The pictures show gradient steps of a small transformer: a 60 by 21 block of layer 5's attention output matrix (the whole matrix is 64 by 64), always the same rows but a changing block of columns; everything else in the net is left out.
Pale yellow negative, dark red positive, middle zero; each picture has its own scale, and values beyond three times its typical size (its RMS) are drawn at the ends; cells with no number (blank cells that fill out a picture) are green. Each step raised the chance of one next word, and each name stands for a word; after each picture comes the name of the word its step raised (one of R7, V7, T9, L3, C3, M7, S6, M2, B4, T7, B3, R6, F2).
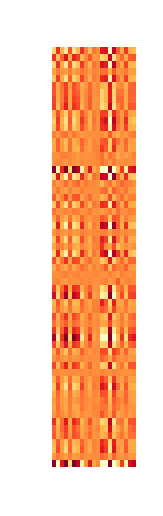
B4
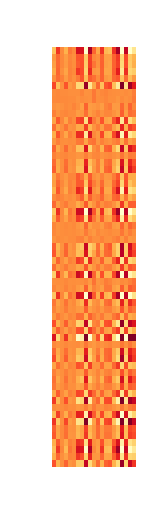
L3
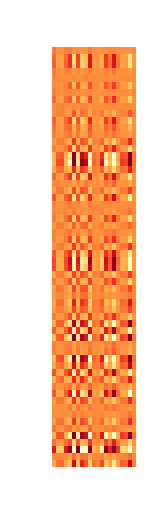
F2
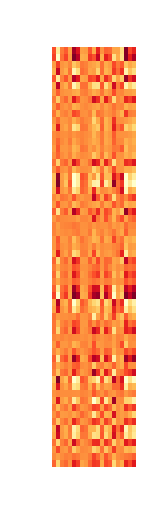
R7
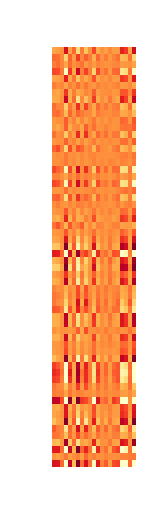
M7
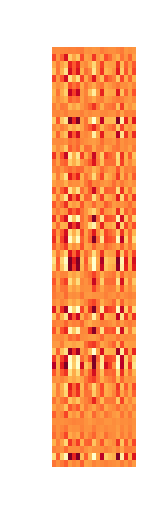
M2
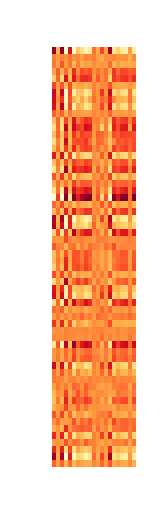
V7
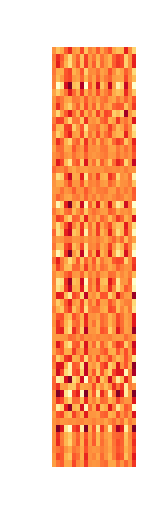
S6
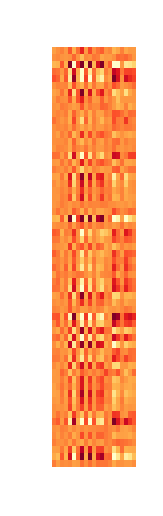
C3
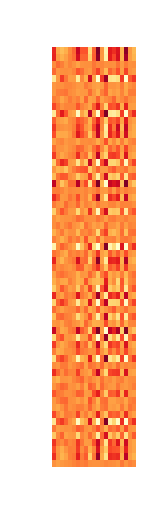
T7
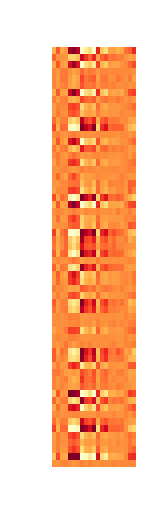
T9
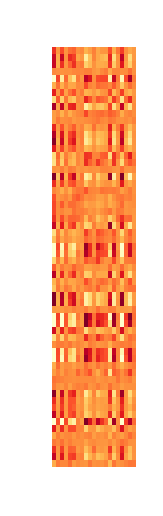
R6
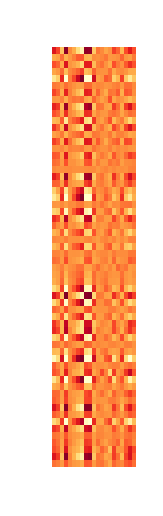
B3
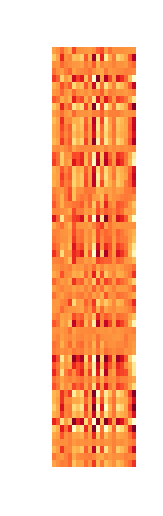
R6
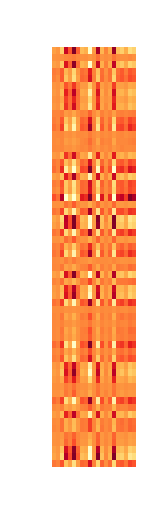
V7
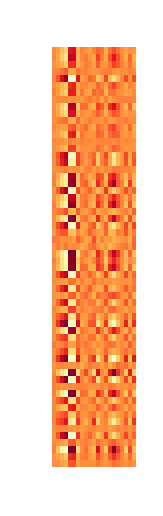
F2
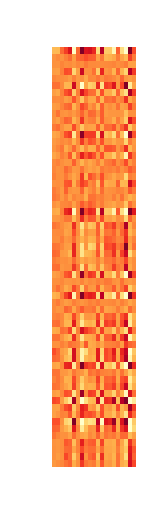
L3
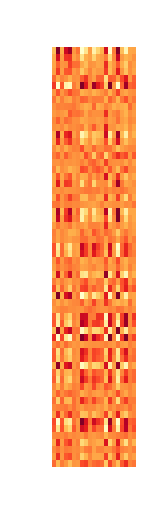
L3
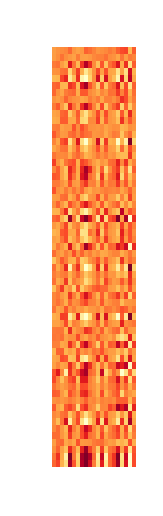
C3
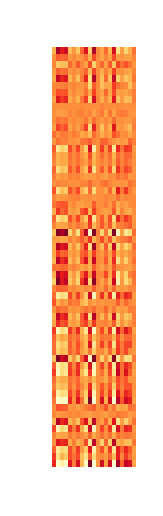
M7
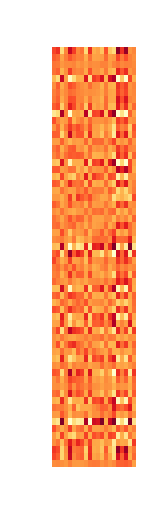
T7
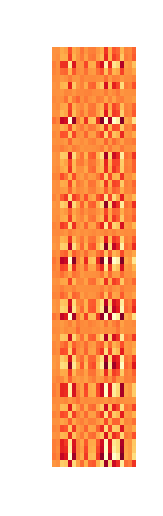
M2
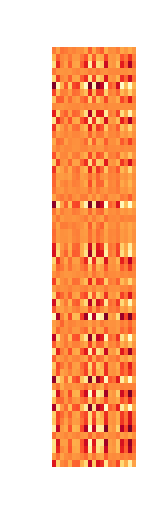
S6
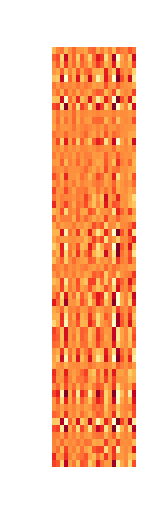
R6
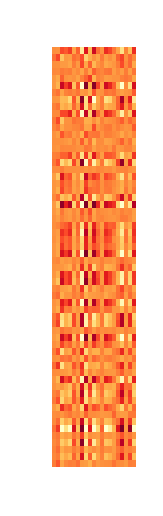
S6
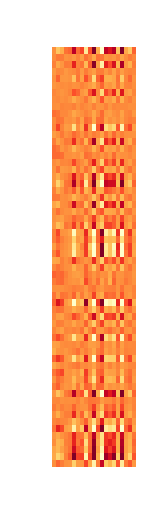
T9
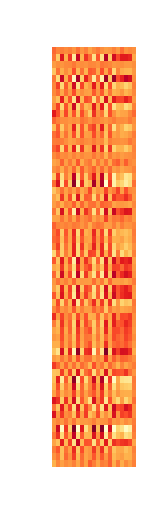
R7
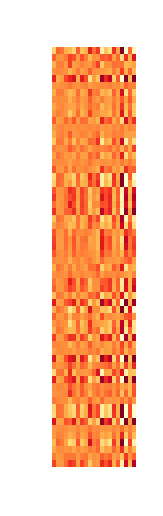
B3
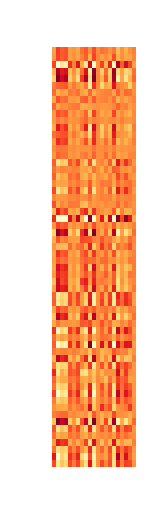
C3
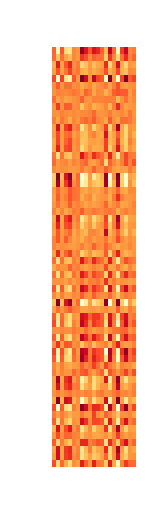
R7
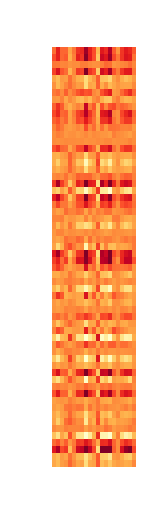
F2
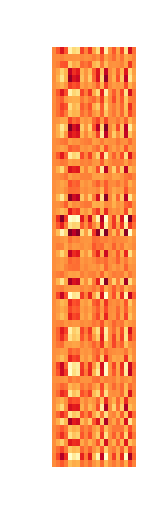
V7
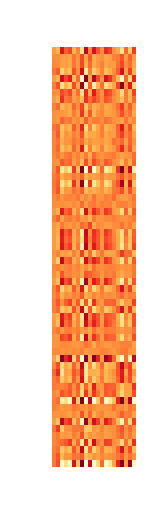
M7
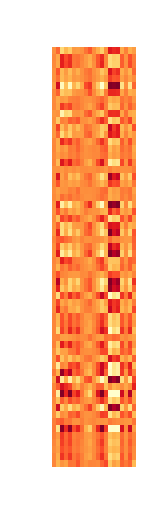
S6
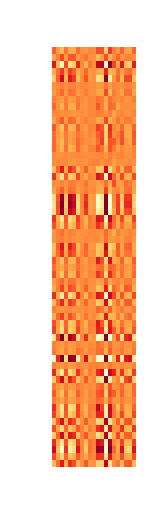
B3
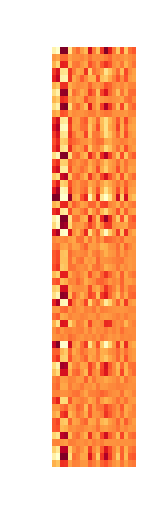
V7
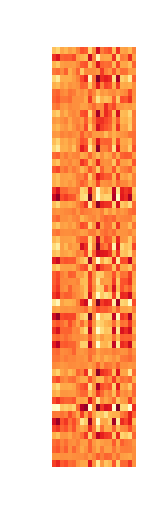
B4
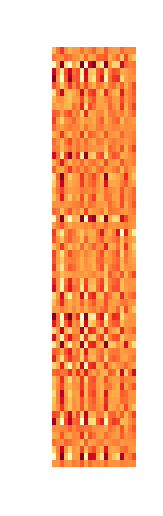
C3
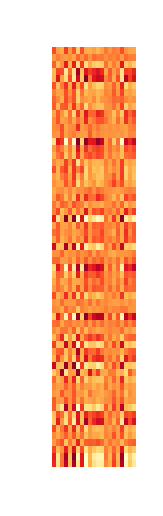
C3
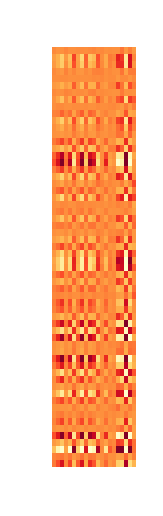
F2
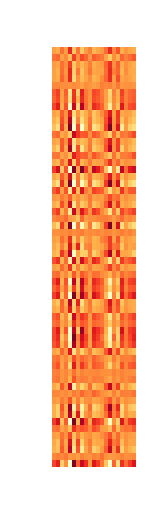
B4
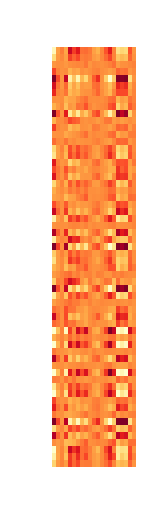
T7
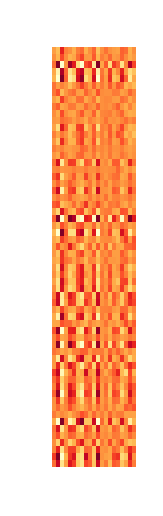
C3
